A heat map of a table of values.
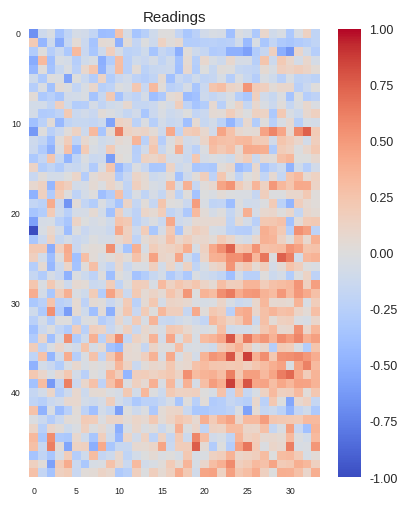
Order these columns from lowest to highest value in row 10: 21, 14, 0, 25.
0, 14, 21, 25
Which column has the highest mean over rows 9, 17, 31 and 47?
29
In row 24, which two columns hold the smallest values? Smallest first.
2, 11
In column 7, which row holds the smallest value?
46
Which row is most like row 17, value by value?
48
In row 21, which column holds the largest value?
16
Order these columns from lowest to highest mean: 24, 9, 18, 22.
9, 18, 24, 22
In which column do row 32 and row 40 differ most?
25
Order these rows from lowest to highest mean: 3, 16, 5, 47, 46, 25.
5, 3, 16, 47, 46, 25
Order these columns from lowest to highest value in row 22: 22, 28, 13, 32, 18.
22, 18, 13, 28, 32
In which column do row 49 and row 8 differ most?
20
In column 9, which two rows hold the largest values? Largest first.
24, 29
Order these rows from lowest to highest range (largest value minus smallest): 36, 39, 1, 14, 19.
1, 14, 19, 36, 39
